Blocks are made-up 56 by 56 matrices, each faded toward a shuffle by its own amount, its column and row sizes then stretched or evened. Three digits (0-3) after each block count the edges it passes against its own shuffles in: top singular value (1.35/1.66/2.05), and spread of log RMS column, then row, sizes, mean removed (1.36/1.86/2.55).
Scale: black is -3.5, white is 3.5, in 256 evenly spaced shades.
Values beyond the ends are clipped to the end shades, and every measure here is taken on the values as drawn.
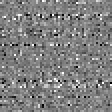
1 1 3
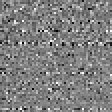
1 1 3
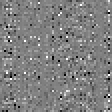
1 3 1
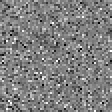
1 0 0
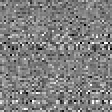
3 0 3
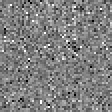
1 1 0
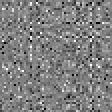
3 2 1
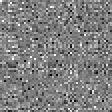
3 0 0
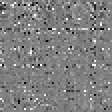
1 2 3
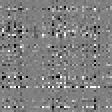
1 3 3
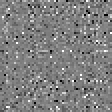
2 1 2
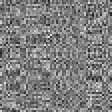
3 2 0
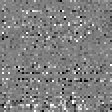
2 1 3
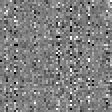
0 3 0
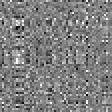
3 2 1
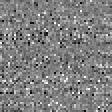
2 0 2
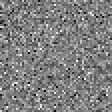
0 0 0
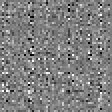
1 3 2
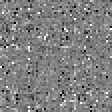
1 2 1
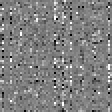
2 3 1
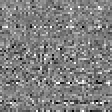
2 0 3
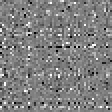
3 2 2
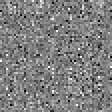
2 2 0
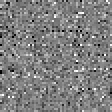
1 1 2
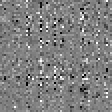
1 3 2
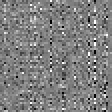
3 3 0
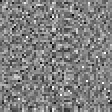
3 1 0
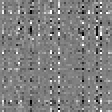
3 3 3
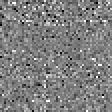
1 0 2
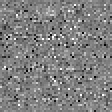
1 1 2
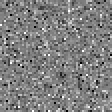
0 0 0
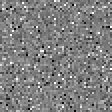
0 0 0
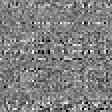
3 1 3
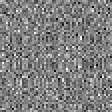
3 0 1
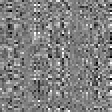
3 3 1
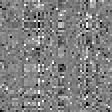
3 2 0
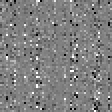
0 3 1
